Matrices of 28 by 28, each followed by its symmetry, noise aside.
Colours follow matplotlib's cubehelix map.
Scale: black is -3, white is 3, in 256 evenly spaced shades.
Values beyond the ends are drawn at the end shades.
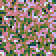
symmetric across the other diagonal.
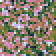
no symmetry.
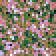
antisymmetric.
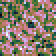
symmetric across the other diagonal.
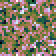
no symmetry.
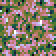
same after a half turn.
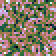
same after a half turn.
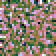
antisymmetric.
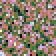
symmetric across the other diagonal.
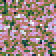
same after a half turn.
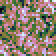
no symmetry.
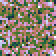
same after a half turn.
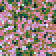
no symmetry.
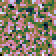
symmetric across the other diagonal.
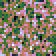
same after a half turn.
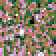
antisymmetric.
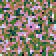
no symmetry.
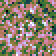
symmetric across the other diagonal.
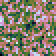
symmetric across the other diagonal.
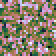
antisymmetric.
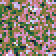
no symmetry.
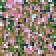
no symmetry.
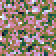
no symmetry.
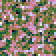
antisymmetric.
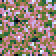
symmetric across the other diagonal.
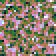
no symmetry.
